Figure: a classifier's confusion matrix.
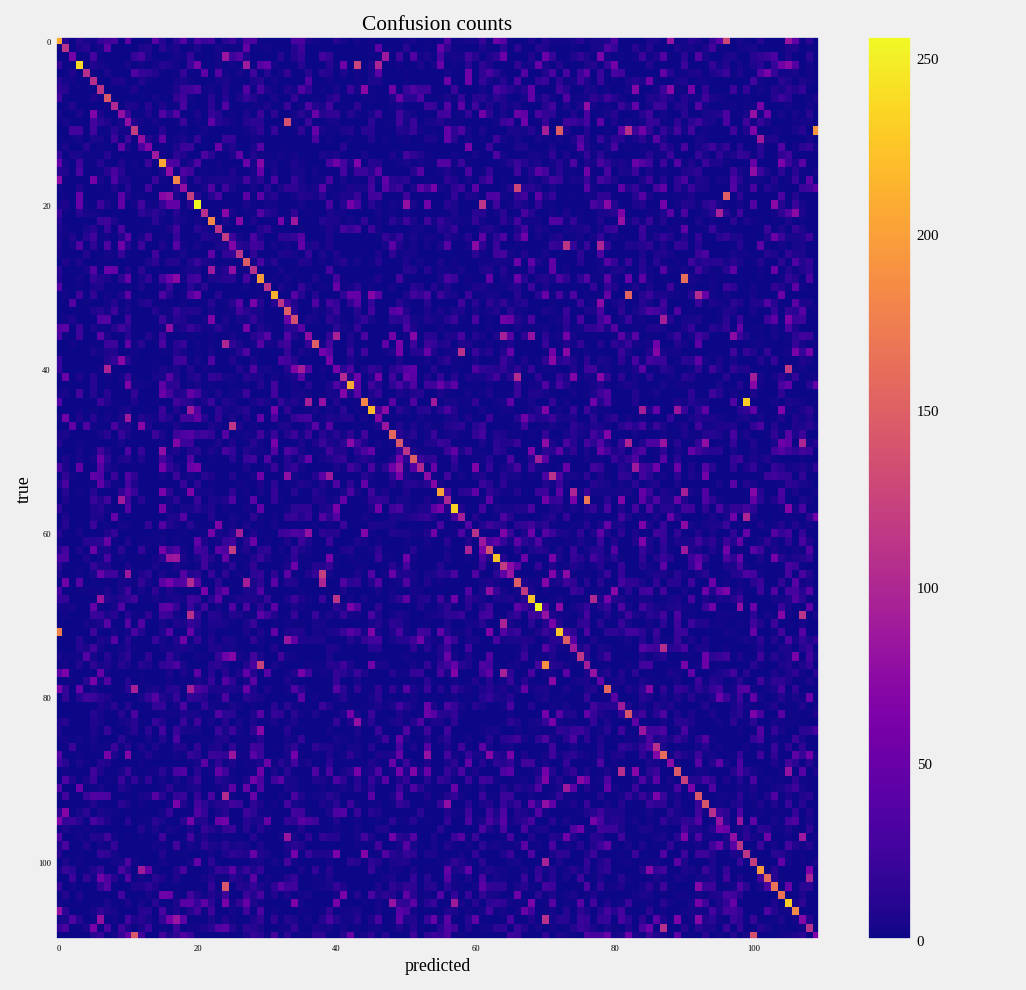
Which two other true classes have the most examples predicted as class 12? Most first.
101, 47
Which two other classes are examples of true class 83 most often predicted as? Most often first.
43, 71
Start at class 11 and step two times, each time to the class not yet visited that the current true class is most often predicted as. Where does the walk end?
100
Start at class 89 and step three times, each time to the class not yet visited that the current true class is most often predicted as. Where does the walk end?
71
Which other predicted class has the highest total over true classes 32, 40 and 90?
28
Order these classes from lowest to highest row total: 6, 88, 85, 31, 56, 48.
85, 88, 48, 6, 56, 31
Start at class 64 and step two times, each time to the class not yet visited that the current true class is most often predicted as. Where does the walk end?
38
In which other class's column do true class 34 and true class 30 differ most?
87
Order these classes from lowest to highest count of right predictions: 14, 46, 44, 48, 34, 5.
46, 14, 5, 34, 48, 44
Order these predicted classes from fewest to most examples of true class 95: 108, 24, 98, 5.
108, 5, 24, 98
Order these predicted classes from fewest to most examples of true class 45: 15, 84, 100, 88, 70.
88, 15, 100, 70, 84
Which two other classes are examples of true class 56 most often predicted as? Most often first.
76, 9
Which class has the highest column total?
70
